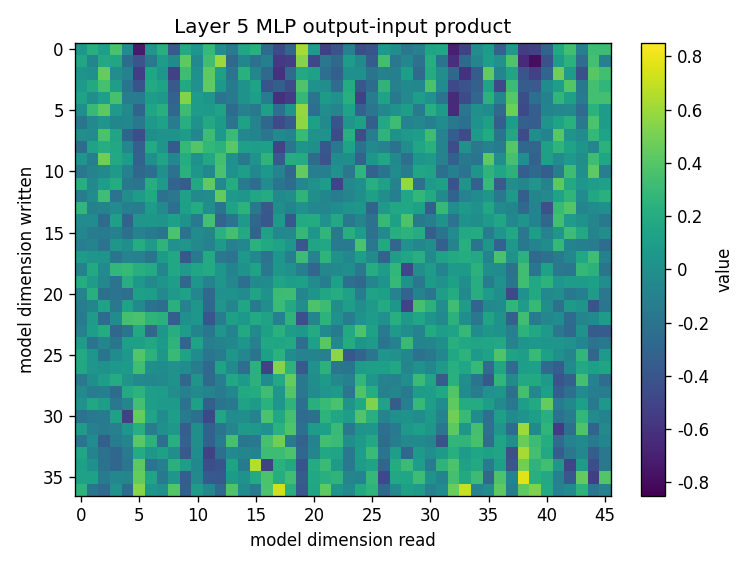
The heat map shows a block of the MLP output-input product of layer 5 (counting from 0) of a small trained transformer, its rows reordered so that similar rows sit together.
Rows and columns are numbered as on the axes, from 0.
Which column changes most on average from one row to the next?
16
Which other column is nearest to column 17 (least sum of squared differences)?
39
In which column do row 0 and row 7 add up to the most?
19
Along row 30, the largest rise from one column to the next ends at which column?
5
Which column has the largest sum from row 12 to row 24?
21
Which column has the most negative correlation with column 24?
45
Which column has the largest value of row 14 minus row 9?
28
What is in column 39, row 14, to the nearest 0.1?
-0.1
